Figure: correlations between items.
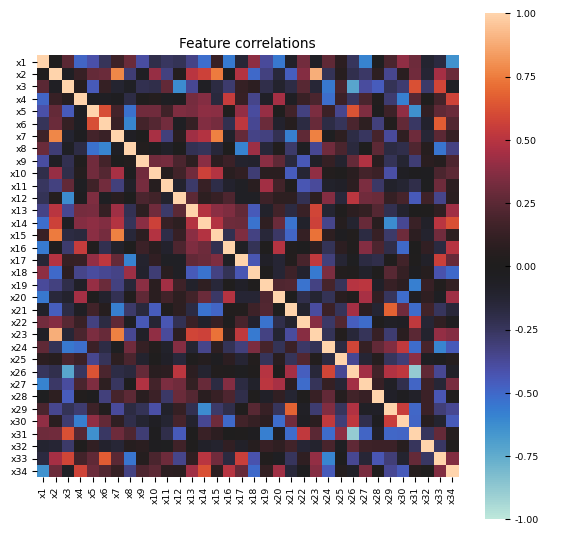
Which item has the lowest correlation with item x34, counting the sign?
x1
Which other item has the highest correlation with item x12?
x26
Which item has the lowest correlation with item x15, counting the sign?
x21
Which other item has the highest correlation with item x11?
x19
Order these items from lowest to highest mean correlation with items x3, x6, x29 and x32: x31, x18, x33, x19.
x31, x18, x19, x33
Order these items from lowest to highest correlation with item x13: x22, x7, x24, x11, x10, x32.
x11, x24, x32, x22, x10, x7
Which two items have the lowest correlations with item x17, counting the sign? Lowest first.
x8, x18
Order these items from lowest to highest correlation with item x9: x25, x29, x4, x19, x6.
x29, x25, x4, x6, x19
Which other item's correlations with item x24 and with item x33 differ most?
x3
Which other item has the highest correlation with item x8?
x18
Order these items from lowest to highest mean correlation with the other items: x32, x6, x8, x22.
x8, x22, x32, x6
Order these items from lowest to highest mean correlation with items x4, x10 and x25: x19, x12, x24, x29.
x29, x24, x19, x12
